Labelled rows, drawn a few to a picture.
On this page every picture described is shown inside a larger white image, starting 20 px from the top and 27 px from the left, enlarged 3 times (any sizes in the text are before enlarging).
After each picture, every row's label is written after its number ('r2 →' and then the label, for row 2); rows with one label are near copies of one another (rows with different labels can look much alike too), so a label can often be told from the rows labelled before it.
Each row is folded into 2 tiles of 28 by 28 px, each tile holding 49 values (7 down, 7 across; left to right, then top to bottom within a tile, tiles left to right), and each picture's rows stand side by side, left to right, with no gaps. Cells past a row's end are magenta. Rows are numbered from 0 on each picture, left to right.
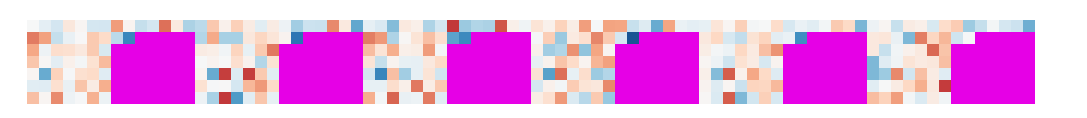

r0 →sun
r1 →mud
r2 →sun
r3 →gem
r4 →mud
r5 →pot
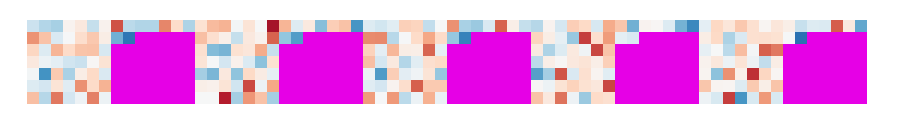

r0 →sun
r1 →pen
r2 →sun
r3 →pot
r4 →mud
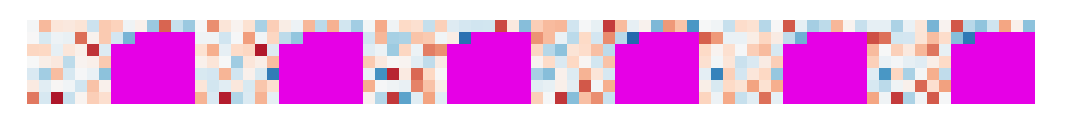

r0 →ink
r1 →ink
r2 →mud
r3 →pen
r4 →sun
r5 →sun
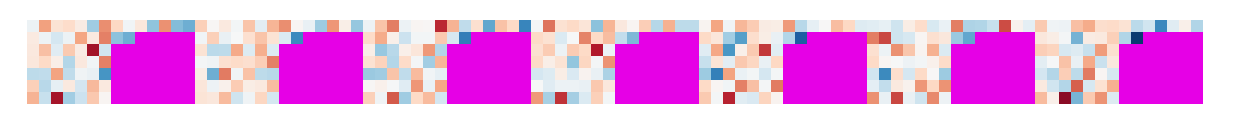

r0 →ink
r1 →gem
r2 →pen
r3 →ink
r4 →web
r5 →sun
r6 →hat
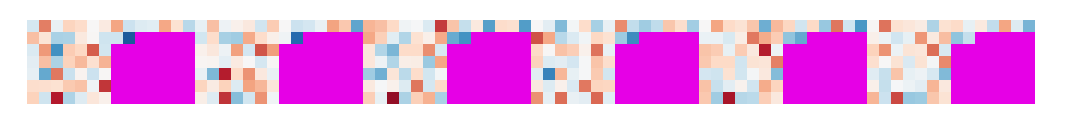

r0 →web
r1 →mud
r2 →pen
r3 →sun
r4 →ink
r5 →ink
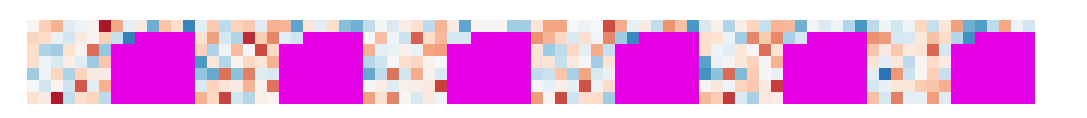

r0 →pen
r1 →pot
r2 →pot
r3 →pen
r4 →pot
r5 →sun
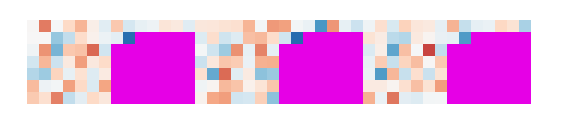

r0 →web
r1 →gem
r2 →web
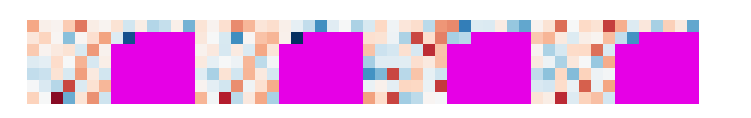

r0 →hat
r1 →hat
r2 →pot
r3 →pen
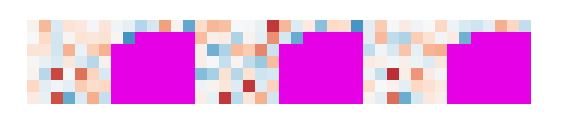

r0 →mud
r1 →pen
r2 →mud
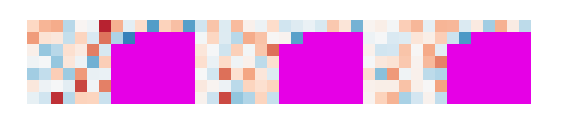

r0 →pen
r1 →mud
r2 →gem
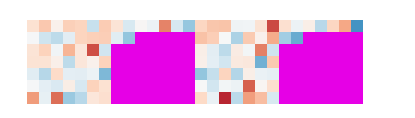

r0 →ink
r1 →pen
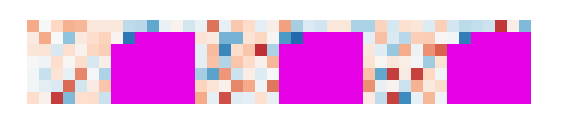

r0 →hat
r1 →web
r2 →mud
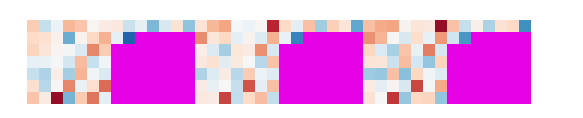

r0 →hat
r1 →pen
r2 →pen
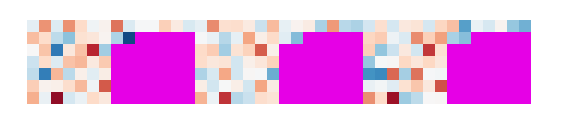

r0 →web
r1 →ink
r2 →pot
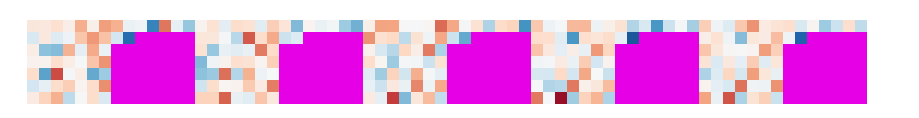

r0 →gem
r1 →pot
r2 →pen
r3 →hat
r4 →hat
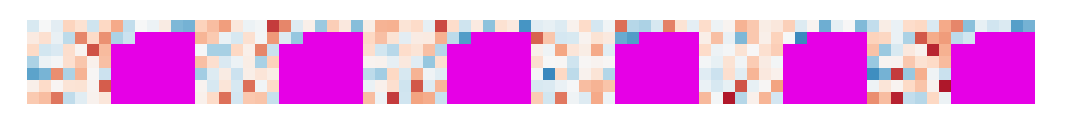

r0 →pot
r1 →pen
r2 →pen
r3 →sun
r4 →hat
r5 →pot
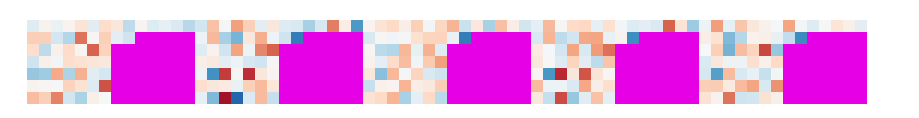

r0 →pot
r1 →mud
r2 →gem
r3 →mud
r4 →web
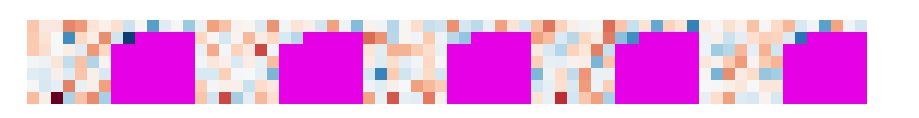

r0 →hat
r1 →ink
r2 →sun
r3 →pen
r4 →gem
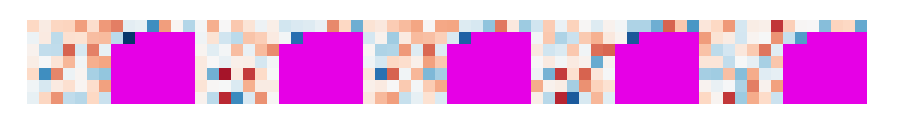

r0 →gem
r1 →mud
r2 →gem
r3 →mud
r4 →pen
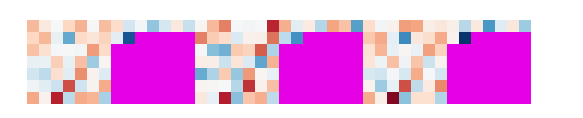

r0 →hat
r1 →pen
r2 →hat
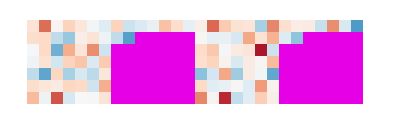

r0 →web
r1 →ink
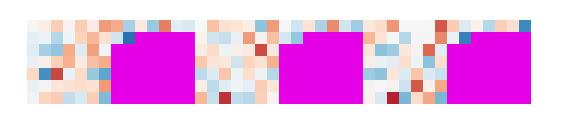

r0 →gem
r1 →ink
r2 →pen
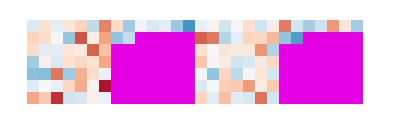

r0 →pot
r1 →sun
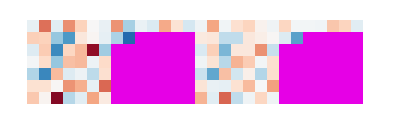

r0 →web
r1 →web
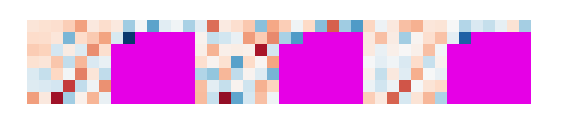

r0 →hat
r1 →ink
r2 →hat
